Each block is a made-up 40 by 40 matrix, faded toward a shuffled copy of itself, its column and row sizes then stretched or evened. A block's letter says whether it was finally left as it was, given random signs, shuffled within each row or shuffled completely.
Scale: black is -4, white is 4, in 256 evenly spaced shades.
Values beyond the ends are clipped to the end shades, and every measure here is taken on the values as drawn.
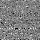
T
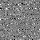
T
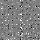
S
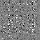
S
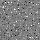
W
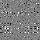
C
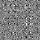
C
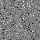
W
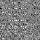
C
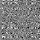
C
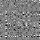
C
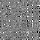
C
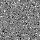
W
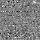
T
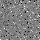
W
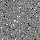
W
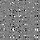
C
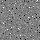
W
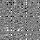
C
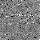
T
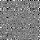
C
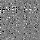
S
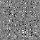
S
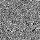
T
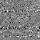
T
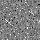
W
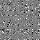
S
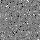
W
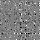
S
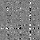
C
